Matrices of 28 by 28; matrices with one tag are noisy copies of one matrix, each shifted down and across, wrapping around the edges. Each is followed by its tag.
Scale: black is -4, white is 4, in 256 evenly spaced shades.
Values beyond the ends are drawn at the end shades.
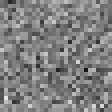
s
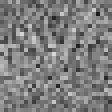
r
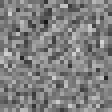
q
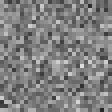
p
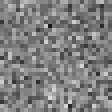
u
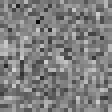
u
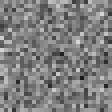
p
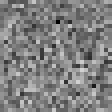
r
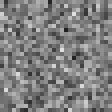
q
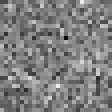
u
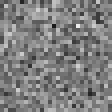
u
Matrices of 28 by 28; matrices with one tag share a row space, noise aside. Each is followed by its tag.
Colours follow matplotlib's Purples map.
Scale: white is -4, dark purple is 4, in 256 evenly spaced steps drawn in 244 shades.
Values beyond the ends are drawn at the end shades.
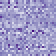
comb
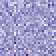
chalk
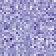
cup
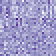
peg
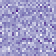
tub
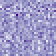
cup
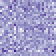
chalk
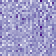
tub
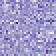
cup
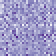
peg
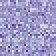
comb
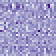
peg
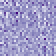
peg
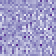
tub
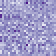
comb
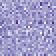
tub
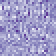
comb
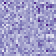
cup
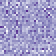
peg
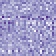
tub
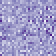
tub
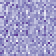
peg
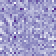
chalk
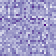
comb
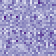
cup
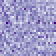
cup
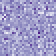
cup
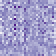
chalk
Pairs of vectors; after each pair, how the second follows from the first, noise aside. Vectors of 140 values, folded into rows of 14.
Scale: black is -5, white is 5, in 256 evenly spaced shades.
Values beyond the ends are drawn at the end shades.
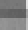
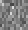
shuffled.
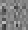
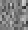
reversed, negated.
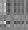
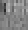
negated, partly zeroed.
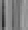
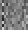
sign-scrambled.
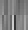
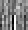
negated, scaled up.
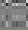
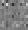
negated, partly zeroed.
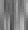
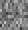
shuffled.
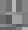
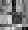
negated, scaled up.
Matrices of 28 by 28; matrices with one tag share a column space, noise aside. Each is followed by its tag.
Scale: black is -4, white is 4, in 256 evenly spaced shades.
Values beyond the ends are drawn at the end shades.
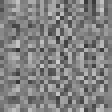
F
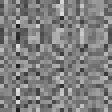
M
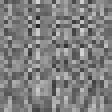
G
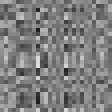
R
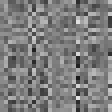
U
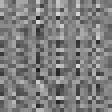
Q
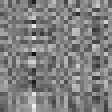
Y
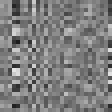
F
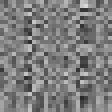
Y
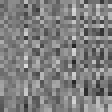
G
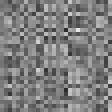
U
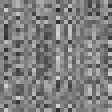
Q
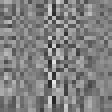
G
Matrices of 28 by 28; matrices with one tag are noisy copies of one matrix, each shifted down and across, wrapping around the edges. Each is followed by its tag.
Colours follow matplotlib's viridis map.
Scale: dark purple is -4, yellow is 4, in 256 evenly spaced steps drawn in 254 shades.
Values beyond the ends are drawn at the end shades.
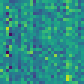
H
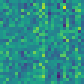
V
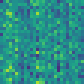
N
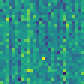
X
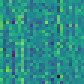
X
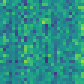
N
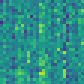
H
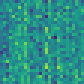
V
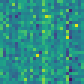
H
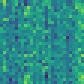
N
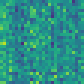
N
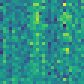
N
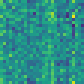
V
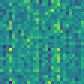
X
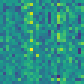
N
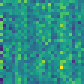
H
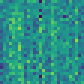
V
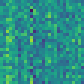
H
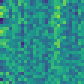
N
